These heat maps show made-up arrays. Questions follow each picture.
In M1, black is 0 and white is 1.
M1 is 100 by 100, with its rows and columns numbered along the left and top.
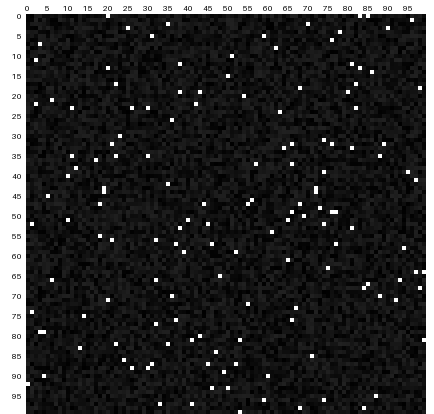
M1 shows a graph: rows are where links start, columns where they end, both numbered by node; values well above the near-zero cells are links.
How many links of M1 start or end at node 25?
1
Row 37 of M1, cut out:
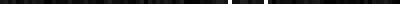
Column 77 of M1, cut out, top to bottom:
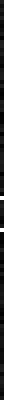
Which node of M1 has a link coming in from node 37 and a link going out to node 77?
node 57
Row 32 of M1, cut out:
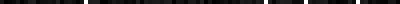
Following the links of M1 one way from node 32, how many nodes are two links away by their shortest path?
4
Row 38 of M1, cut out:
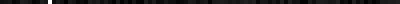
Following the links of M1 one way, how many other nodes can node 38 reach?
8
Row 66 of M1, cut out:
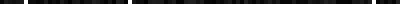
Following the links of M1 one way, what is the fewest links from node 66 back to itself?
2
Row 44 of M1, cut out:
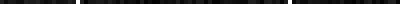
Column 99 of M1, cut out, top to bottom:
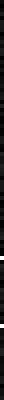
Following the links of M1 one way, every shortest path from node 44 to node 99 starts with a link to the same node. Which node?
node 19
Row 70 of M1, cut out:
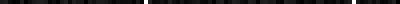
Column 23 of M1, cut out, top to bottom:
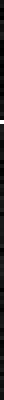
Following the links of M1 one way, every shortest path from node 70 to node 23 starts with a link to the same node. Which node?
node 88
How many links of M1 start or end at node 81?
6
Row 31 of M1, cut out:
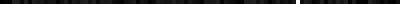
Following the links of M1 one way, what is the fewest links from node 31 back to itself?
8
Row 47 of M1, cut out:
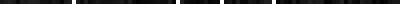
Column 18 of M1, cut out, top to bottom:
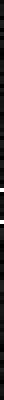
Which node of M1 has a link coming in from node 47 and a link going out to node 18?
node 55
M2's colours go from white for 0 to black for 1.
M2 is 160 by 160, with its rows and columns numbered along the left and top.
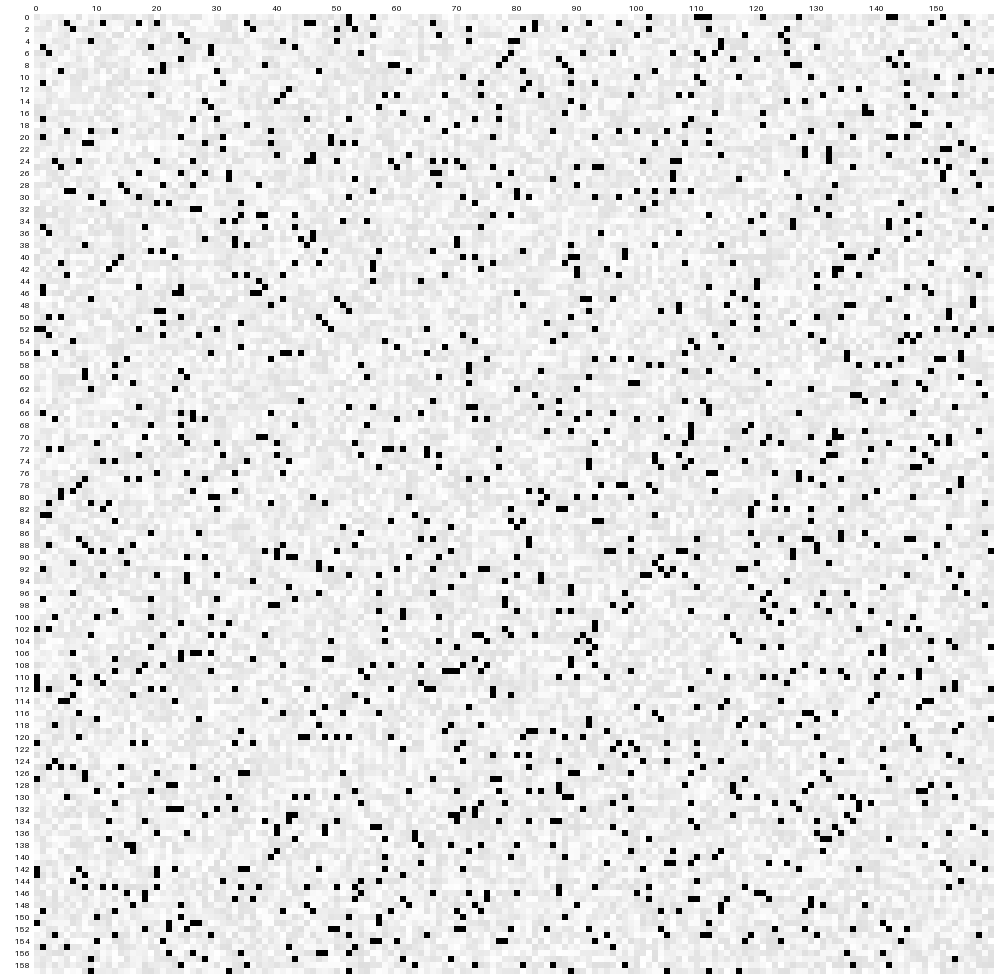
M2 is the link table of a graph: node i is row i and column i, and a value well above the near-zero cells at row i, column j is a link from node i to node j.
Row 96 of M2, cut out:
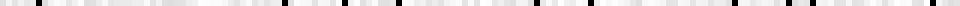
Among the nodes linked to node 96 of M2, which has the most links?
node 89
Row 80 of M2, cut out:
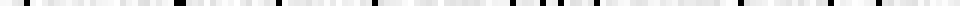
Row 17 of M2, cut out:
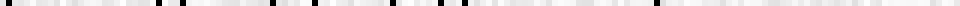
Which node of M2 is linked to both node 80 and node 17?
node 30
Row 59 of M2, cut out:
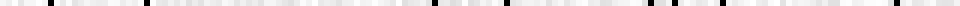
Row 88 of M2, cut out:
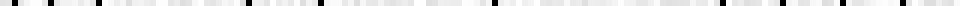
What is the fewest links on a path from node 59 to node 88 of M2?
2
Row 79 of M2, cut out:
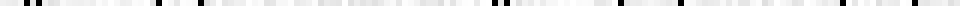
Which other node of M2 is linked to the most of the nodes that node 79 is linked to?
node 125
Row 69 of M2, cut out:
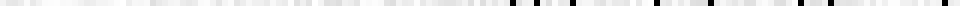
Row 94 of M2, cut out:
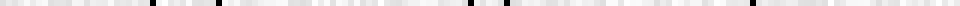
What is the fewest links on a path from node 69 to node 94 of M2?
4
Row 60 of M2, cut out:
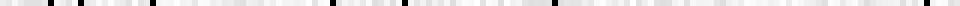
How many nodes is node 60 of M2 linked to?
7
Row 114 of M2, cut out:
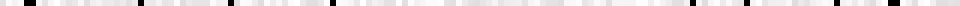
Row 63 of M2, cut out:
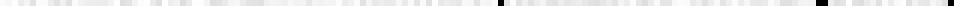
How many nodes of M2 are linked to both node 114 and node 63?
0
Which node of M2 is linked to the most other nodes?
node 24
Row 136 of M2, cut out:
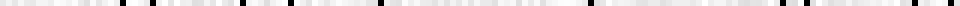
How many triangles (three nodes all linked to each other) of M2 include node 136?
6
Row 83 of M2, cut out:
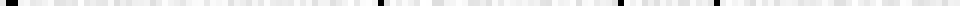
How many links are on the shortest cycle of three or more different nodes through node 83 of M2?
5
